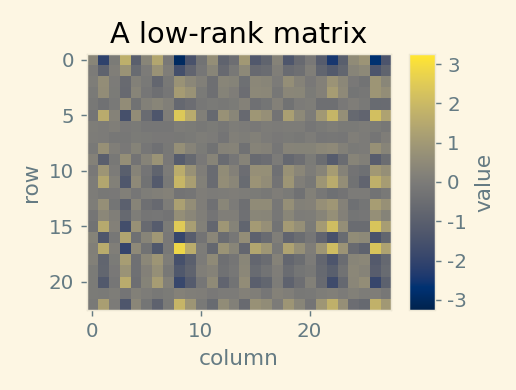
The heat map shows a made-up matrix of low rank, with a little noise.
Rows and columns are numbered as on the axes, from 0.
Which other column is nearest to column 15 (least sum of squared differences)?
18
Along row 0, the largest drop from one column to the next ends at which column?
26
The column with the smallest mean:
3
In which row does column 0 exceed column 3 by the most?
17
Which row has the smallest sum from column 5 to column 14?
0
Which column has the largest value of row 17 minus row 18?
8
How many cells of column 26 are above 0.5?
11
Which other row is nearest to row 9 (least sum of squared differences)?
19
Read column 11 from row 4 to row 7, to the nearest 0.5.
0 -0.5 0 0
